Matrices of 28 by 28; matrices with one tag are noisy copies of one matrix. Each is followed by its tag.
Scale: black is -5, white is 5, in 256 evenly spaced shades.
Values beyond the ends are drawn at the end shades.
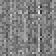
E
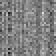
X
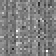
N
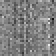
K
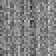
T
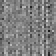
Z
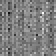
X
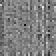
Z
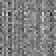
X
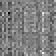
X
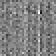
E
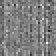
Z
